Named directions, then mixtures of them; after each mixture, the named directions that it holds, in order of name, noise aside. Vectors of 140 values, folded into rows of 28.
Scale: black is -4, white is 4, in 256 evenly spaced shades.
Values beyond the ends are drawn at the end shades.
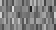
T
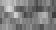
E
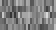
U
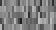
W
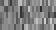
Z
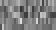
E, W, Z.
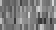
E, W, Z.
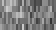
E, T, Z.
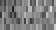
E, T, U.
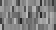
W.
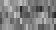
E, Z.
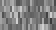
U, Z.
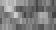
E.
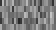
T, W.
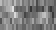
E, T.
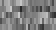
E, U, Z.
